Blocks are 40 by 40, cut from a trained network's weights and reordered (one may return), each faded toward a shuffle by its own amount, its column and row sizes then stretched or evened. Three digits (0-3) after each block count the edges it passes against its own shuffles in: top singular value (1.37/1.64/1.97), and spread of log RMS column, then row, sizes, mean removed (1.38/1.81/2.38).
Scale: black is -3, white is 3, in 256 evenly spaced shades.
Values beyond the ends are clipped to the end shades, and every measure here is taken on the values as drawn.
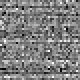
2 2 0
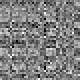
3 2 2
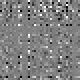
1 3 3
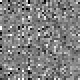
0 3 2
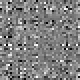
0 3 3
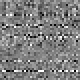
3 1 3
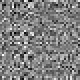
3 2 2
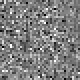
0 2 1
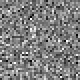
0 1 0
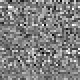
0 0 3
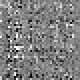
0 3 2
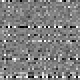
3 0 3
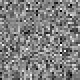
2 1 0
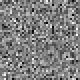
1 2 0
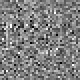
2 1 1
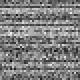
3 0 1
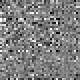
2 2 3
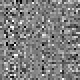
1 3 1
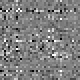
1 2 3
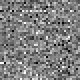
1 1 1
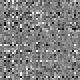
0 3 3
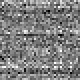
2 2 1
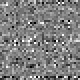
1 1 3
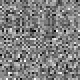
2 0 2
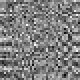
3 2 0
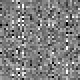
1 3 0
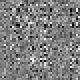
2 3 2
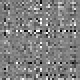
2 3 3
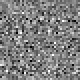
0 0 2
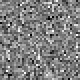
0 1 0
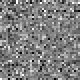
0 2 3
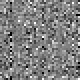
0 3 0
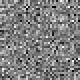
2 2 1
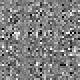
0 3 2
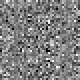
1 3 1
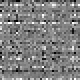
2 2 3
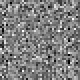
0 1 0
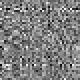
3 0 2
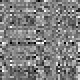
3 3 2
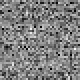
0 0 1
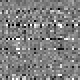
3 2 3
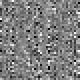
0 3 0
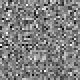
1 1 1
